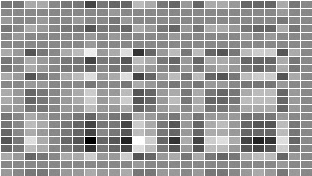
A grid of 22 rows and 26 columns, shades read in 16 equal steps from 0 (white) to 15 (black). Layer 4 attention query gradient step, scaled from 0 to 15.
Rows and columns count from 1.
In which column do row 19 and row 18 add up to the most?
8
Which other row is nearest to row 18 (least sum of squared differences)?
19
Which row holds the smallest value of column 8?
7
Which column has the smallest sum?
12
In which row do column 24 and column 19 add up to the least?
18
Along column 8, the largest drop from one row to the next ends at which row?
20
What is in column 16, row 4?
6
